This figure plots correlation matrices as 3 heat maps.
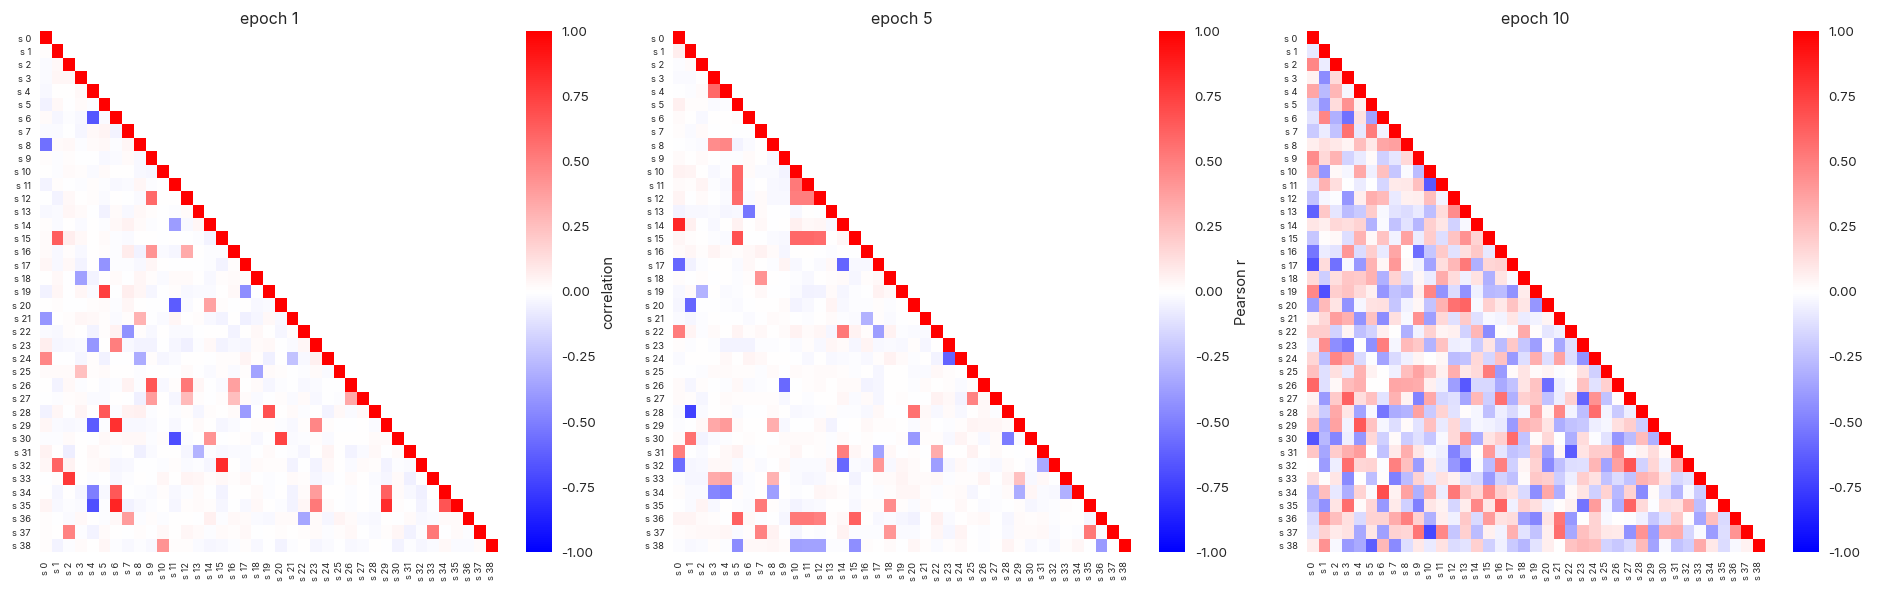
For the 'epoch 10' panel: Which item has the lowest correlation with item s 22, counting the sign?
s 31
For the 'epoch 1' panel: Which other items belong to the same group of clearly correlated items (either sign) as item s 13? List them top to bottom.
s 31
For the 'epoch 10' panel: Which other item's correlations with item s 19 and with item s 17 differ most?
s 0
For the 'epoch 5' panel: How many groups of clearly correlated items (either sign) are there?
11
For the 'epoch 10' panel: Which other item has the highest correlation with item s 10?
s 19
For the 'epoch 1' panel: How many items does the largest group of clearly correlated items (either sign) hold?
6
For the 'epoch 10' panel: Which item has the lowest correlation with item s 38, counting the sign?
s 5
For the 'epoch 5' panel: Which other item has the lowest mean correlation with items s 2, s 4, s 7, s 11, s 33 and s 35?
s 34
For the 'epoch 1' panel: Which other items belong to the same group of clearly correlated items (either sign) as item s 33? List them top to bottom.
s 2, s 37
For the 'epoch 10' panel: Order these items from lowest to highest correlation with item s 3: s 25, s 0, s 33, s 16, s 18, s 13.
s 33, s 13, s 25, s 0, s 18, s 16
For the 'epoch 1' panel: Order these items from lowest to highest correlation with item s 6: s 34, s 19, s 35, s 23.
s 19, s 23, s 34, s 35
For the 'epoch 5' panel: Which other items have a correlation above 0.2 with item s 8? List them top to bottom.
s 3, s 4, s 29, s 33
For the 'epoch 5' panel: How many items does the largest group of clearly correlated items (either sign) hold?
7
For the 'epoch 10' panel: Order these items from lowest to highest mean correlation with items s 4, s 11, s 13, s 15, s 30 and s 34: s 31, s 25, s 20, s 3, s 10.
s 3, s 10, s 31, s 25, s 20
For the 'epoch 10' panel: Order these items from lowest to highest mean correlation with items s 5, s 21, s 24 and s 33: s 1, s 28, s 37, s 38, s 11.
s 1, s 38, s 11, s 37, s 28
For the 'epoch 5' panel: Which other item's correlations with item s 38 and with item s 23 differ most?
s 24
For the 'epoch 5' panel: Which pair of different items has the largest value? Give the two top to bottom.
s 0, s 14
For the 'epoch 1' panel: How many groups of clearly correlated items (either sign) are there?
11
